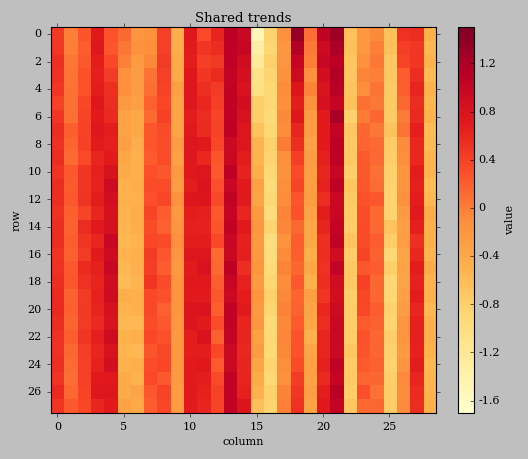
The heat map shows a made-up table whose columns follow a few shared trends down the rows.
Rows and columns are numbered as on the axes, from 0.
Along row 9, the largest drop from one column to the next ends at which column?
22
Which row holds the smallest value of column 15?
0
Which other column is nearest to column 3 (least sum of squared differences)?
10
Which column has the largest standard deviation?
15
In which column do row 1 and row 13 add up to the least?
16
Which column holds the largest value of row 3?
21
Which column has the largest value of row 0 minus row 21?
18
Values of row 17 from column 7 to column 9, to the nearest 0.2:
0.4 0.2 -0.2
